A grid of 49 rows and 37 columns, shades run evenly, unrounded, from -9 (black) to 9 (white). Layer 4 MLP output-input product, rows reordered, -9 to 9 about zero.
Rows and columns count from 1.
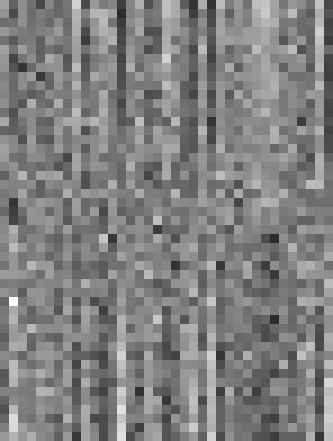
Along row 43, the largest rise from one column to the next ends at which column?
37
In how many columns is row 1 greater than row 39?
21
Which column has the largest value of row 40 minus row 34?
22
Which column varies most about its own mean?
14
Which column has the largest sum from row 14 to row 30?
36
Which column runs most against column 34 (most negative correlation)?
11
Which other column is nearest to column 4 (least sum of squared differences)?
28
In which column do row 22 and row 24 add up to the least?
2
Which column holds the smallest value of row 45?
19
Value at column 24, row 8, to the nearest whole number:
-3
